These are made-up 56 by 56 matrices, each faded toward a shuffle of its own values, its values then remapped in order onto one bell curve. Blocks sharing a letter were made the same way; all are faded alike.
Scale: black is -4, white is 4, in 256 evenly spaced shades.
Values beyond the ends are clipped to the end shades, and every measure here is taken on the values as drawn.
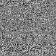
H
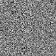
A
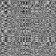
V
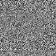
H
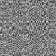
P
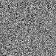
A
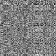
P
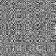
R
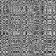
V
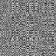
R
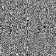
H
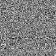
A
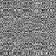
R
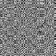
V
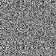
A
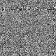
A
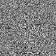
H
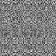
R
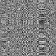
V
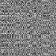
R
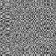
V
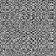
V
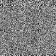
A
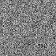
A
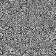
A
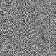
P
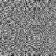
P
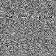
A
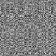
R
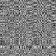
V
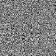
H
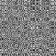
R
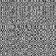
V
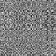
R
